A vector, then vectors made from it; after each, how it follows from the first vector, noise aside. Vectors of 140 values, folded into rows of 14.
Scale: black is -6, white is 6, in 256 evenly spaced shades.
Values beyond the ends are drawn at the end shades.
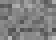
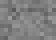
wrapped around, shrunk.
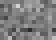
copied.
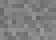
wrapped around, shrunk.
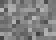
reversed, negated.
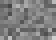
copied.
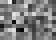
wrapped around, negated, scaled up.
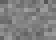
reversed, negated, shrunk.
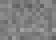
negated, shrunk.
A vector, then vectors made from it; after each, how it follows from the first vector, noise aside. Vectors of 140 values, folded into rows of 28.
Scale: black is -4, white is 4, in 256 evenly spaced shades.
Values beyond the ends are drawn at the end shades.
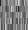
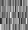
wrapped around, negated.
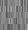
reversed, negated, shrunk.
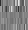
partly zeroed.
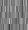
reversed, negated, shrunk.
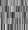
copied.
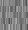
reversed, shrunk.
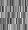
wrapped around, negated.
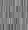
reversed, negated, shrunk.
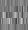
reversed, negated, partly zeroed.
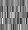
wrapped around, negated.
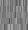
reversed, shrunk.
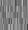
reversed, shrunk.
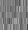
reversed, shrunk.
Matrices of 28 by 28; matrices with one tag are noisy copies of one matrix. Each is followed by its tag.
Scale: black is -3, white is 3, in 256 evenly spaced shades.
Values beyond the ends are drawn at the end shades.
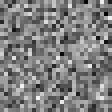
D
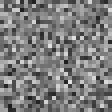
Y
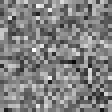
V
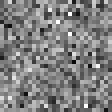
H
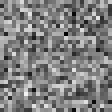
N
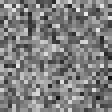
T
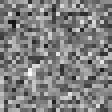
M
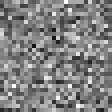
V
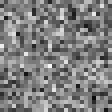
N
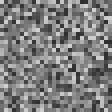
D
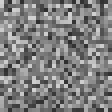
Y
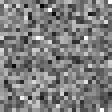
T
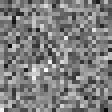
M
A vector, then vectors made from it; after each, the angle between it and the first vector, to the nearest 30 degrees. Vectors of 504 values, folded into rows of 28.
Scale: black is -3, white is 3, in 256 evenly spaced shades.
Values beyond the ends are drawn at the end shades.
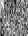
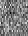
60 degrees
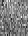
120 degrees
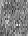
60 degrees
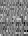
90 degrees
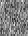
60 degrees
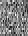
90 degrees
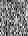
90 degrees
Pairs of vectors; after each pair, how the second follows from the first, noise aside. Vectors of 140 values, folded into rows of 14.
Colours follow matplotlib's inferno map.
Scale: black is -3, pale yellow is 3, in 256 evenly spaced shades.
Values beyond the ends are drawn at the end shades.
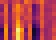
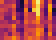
reversed.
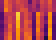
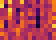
reversed, negated, partly zeroed.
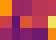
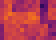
wrapped around, negated, shrunk.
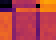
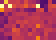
negated, partly zeroed.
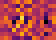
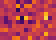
negated, partly zeroed.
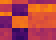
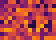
shuffled.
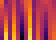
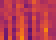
negated, shrunk.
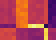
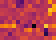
negated, partly zeroed.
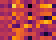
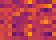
wrapped around, negated, shrunk.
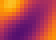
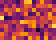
shuffled.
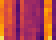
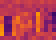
reversed, negated, partly zeroed.
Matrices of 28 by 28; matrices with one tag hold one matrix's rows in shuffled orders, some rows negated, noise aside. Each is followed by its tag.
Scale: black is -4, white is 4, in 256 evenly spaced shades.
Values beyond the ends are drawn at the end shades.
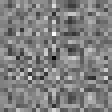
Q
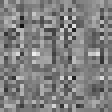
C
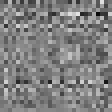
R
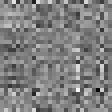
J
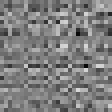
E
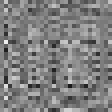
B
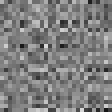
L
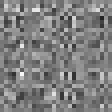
C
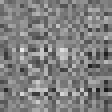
L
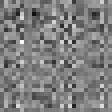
C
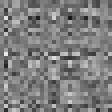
B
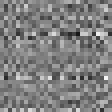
R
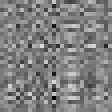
Q
